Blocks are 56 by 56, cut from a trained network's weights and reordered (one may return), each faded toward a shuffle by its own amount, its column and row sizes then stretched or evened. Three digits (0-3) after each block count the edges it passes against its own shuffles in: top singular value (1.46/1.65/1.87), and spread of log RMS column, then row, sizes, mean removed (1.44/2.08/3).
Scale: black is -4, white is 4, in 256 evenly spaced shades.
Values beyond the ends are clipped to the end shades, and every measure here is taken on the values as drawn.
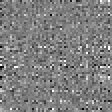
2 2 2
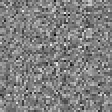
1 1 0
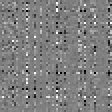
1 3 2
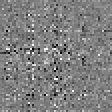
1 2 2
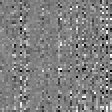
2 3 1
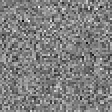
2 0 1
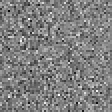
0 1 0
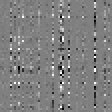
2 3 1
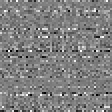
2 0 3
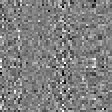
3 2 1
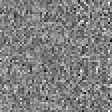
1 1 0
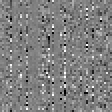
0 3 0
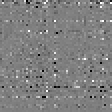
1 1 2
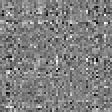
2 2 2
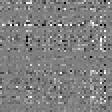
1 2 3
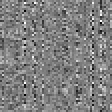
3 3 0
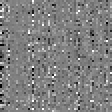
1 3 1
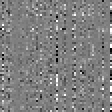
1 3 1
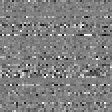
1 0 3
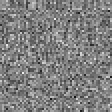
3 0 0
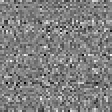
1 1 2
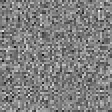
2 1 0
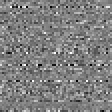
2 0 3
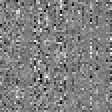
0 3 0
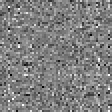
0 1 1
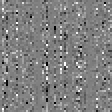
0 3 0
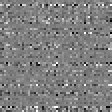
1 1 3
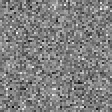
2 0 1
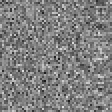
2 1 0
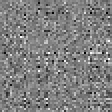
3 2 1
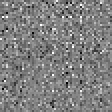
2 2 1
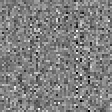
1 2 0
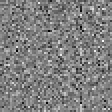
1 1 0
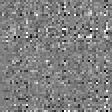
0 2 2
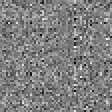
2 2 0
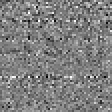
1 1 2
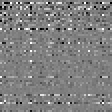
2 1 3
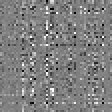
2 3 2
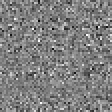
0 1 2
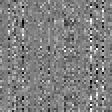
3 3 1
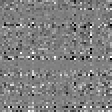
0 2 3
